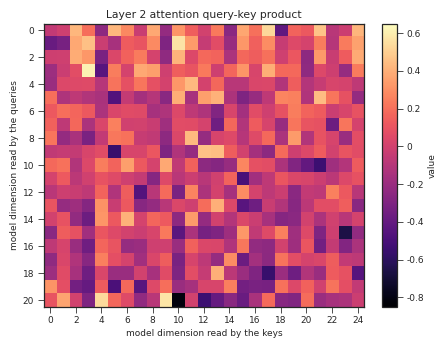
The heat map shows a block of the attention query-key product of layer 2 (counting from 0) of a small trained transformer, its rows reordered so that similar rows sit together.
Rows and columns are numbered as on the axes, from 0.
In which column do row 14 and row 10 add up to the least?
21
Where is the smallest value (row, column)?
20, 10
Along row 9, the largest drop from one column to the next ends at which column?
5
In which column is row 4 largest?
11
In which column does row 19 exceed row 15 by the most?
23
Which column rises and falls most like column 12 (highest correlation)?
13
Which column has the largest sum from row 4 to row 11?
19
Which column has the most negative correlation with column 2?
4
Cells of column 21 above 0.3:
3
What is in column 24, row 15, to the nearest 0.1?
-0.2
